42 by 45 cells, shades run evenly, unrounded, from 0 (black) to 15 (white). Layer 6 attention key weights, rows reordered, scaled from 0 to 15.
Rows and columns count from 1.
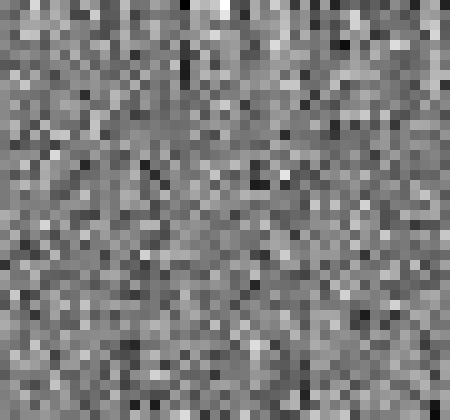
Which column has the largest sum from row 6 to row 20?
28
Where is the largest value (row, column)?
1, 23
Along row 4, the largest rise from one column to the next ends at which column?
44
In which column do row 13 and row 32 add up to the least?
40
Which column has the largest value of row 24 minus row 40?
31
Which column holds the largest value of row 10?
12
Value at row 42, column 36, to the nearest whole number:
4
